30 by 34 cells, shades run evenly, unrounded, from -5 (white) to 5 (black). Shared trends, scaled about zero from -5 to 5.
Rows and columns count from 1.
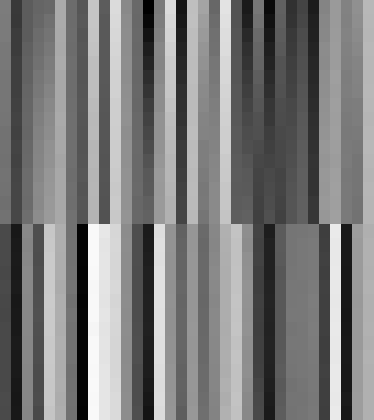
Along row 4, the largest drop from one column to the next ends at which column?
18
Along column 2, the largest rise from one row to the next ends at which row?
17
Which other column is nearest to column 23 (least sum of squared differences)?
27
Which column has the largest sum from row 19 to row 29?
8
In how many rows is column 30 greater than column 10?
14
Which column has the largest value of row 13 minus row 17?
10
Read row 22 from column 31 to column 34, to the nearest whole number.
-4 4 -1 -2
